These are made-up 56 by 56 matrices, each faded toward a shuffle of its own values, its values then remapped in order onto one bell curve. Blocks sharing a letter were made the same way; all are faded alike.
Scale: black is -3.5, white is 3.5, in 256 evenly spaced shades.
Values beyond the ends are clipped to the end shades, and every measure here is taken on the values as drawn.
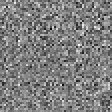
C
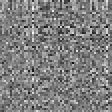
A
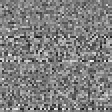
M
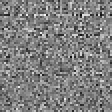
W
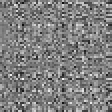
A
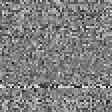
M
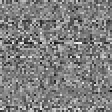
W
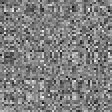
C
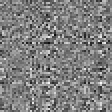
A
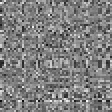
A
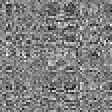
C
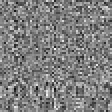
C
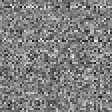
M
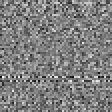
M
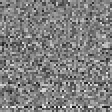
M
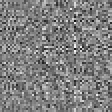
A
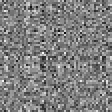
C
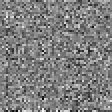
W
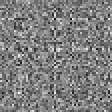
C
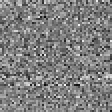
M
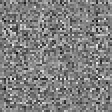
W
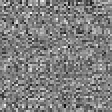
C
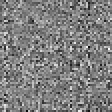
W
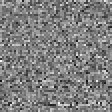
M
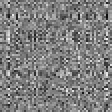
A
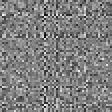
A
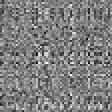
A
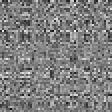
A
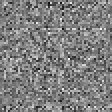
W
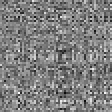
A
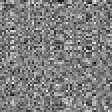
C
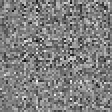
W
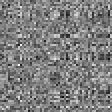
A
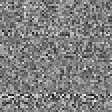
M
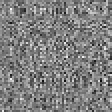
C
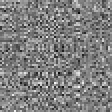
C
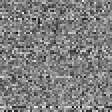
M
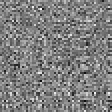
C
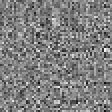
C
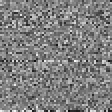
M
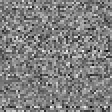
M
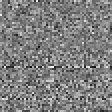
M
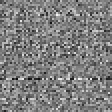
M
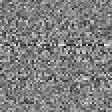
M
